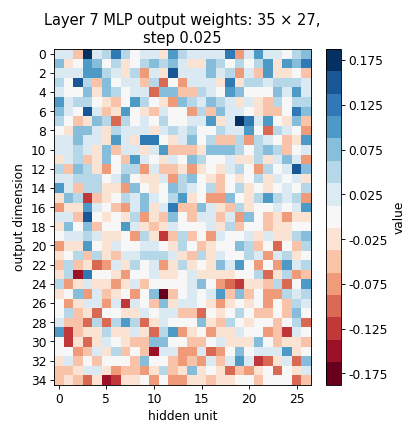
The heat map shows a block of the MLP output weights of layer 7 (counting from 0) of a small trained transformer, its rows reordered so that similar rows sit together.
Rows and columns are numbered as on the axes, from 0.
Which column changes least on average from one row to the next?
20
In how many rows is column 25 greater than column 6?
21
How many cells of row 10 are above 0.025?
10
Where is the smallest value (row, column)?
25, 11
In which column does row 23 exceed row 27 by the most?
3
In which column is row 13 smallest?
12
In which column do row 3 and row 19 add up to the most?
2
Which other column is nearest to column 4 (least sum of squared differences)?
15
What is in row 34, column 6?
-0.125
